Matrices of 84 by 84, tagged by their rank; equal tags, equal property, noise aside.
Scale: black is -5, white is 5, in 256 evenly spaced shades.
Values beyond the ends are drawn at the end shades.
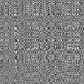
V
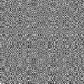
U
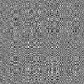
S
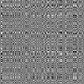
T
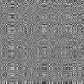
S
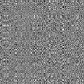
U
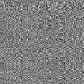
U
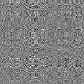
V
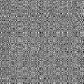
V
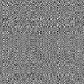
U
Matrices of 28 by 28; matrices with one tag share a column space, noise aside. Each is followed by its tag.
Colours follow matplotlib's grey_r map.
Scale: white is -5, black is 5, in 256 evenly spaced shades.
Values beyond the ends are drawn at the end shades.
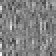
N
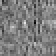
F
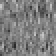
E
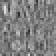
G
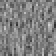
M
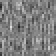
N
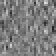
F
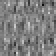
N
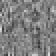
M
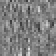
M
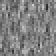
E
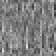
E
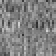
M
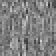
N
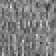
M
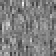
N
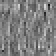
E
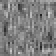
E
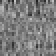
G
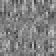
G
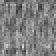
E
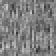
E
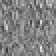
F
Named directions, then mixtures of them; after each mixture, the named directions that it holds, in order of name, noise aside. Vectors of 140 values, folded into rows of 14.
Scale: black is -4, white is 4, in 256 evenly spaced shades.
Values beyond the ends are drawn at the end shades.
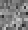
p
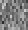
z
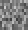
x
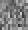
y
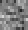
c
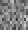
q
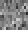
p.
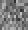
c, y, z.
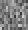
y.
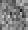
c, y.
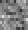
c.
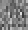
y.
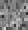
p.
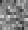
c.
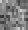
c, z.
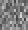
q, y, z.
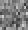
p.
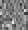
p, x, z.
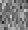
z.
